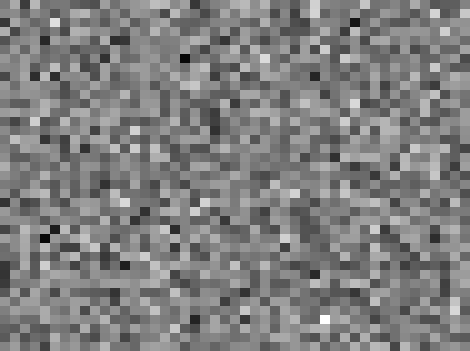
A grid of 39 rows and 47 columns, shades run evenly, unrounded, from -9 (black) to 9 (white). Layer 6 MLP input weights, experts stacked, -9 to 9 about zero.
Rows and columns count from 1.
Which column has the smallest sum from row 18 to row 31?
31
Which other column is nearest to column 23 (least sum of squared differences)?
12
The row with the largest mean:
13
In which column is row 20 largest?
44
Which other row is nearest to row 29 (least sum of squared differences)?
34
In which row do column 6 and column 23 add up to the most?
3
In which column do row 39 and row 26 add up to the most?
38
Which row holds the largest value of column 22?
27
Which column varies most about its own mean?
5
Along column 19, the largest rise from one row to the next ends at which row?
8
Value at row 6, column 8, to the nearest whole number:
-3
